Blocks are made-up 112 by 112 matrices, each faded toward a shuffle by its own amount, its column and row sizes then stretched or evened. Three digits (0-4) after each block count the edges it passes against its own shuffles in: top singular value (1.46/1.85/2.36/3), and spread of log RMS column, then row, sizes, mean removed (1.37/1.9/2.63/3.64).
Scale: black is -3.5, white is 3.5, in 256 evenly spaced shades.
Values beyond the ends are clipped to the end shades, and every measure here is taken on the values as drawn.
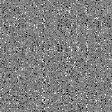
2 3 1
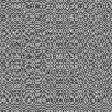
4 0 2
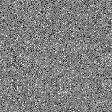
2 1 0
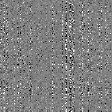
2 4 2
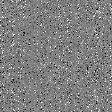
0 3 0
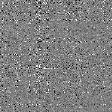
1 3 3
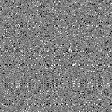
3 0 2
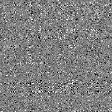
2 2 3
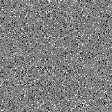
2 1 1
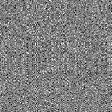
3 2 0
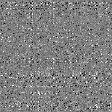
2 1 3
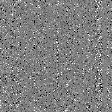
0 3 0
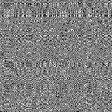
4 0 3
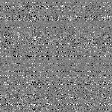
1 2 4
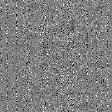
0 4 0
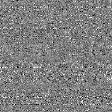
2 1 3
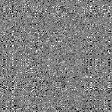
3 2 3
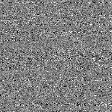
1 1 3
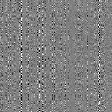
4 4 0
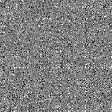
2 2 2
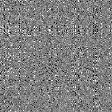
3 3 2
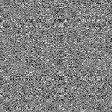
3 0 2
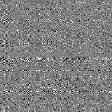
3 2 3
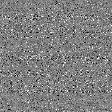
1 1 3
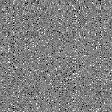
3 2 0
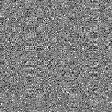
3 0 1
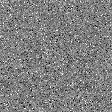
1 0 0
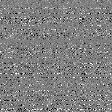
2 1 4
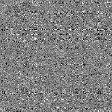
2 2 3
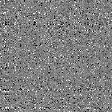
2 2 2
